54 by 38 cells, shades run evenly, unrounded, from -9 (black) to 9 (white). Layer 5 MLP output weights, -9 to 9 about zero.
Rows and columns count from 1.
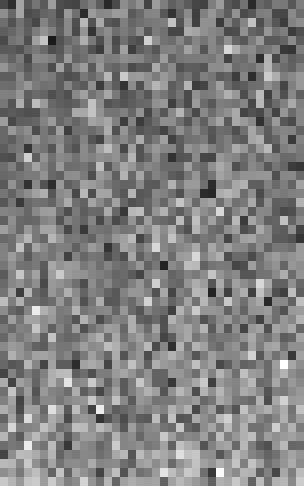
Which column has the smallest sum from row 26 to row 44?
14
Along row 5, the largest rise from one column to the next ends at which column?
19
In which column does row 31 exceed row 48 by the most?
8
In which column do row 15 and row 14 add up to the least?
18
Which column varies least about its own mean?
6
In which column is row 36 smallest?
33
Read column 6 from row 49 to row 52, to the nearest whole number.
2 -1 1 -1
